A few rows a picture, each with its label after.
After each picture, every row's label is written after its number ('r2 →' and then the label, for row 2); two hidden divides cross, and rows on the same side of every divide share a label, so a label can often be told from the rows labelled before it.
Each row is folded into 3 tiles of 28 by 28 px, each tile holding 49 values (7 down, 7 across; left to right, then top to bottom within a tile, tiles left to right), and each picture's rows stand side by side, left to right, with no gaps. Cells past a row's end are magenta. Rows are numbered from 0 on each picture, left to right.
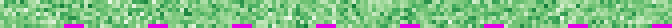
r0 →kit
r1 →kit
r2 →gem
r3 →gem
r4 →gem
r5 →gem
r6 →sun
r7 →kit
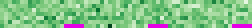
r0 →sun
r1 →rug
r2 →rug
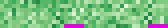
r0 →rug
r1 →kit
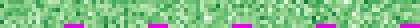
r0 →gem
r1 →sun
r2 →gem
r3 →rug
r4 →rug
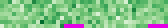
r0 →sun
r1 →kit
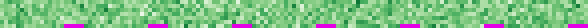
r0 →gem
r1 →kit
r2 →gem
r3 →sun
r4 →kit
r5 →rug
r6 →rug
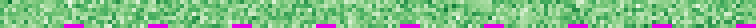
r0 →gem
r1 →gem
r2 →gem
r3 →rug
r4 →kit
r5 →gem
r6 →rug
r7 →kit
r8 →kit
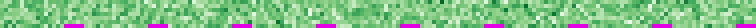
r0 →rug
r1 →sun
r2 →gem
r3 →kit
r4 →gem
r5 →gem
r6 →kit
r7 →kit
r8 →kit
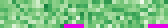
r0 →kit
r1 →gem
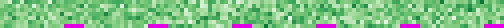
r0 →rug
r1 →sun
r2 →rug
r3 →sun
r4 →kit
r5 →kit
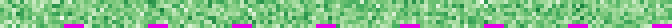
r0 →gem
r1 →rug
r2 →rug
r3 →gem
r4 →kit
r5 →sun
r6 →gem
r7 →sun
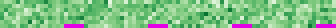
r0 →rug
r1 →kit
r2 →sun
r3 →rug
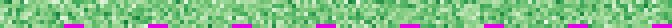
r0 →gem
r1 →sun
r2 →gem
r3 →sun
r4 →rug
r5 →rug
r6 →kit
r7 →kit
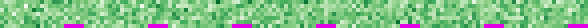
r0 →kit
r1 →rug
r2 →gem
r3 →rug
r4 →sun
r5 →gem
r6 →gem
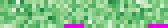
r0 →gem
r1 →sun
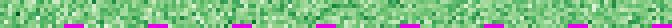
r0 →gem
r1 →gem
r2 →rug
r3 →sun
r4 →kit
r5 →sun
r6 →kit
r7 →sun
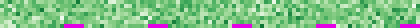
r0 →gem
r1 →kit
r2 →kit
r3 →rug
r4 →sun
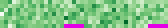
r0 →gem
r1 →sun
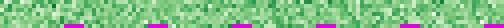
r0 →rug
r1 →gem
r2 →kit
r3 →kit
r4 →sun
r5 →kit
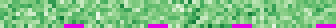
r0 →rug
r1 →gem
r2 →gem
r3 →kit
